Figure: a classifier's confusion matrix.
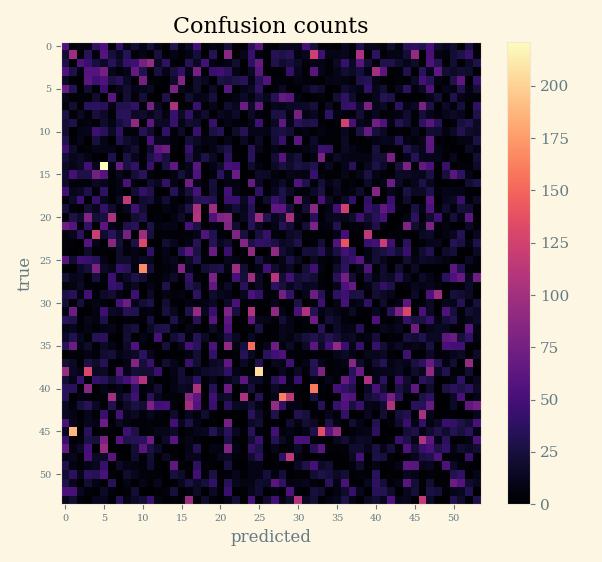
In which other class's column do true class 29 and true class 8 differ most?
48
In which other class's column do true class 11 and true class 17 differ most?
40
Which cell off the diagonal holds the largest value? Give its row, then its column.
14, 5
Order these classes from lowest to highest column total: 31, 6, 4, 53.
31, 53, 6, 4
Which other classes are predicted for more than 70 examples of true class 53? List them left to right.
16, 30, 46
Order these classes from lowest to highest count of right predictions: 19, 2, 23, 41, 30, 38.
30, 41, 2, 38, 23, 19
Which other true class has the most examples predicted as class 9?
37
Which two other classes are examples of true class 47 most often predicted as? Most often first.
5, 21
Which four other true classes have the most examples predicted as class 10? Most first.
26, 23, 39, 22
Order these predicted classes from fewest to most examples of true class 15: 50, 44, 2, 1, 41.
41, 44, 2, 1, 50
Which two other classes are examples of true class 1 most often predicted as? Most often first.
32, 38
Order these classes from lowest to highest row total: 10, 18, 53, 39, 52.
52, 10, 53, 18, 39
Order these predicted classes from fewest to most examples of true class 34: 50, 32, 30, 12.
30, 32, 12, 50
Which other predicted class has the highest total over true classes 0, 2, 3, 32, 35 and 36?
24
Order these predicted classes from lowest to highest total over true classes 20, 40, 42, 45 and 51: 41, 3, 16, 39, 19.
39, 41, 16, 19, 3
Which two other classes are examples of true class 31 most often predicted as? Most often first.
44, 24
